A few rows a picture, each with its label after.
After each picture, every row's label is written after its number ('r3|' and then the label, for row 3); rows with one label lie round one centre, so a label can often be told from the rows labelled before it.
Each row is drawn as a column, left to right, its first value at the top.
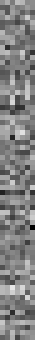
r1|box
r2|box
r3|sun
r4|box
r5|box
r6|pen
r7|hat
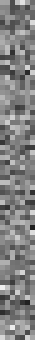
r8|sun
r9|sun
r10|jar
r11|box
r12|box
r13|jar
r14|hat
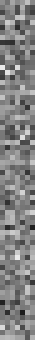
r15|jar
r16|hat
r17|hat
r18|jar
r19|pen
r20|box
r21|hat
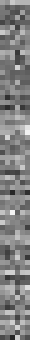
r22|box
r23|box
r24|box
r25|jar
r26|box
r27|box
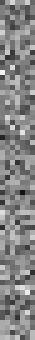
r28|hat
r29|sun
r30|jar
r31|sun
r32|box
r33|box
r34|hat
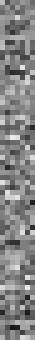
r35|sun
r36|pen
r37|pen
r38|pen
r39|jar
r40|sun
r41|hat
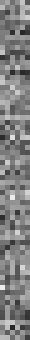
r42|sun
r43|jar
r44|pen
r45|jar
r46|pen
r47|pen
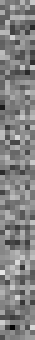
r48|box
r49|hat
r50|pen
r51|pen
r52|jar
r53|pen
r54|jar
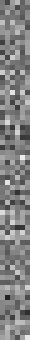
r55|hat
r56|sun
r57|hat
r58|box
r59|hat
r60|sun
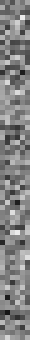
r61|pen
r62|sun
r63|hat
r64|hat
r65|pen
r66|jar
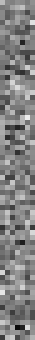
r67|box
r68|hat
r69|sun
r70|pen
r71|pen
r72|jar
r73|hat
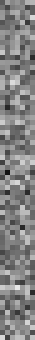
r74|sun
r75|box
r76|sun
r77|sun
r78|hat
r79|box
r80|jar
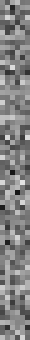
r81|sun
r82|pen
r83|jar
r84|box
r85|sun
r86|pen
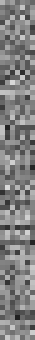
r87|box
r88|hat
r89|jar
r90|hat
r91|pen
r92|hat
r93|pen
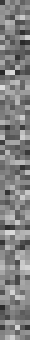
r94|pen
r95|hat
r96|hat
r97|jar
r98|pen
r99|pen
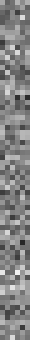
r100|box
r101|hat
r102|sun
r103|box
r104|pen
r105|box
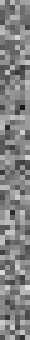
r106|box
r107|hat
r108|jar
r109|pen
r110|box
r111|sun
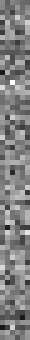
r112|pen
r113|hat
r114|jar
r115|pen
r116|pen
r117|hat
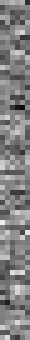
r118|jar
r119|jar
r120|box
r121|box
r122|box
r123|hat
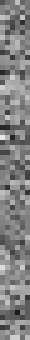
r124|pen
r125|pen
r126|sun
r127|sun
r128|pen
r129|sun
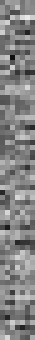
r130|hat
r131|hat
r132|jar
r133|pen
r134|pen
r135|pen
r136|pen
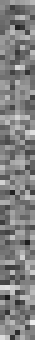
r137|sun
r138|sun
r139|box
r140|jar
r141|jar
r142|pen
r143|box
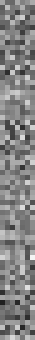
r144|jar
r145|pen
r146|hat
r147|jar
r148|pen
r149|sun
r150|jar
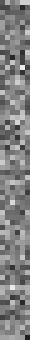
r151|hat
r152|jar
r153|sun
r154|sun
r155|jar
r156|box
